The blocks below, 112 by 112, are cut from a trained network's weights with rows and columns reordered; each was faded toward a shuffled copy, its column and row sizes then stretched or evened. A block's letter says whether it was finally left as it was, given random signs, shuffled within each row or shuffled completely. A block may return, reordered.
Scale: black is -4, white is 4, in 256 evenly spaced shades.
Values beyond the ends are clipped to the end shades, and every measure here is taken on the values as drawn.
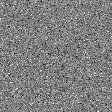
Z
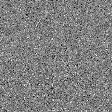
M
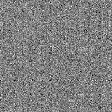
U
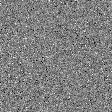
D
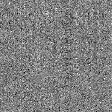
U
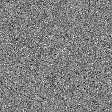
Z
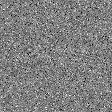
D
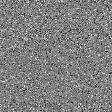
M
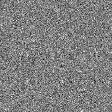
U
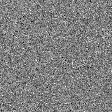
Z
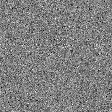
Z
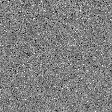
Z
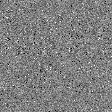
M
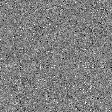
U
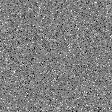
Z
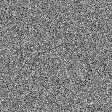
D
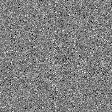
M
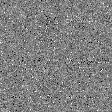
U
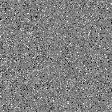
M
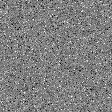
D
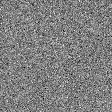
D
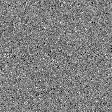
Z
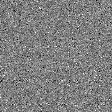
M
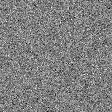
D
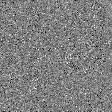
M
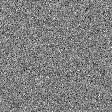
D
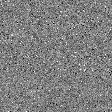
Z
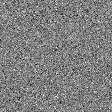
Z
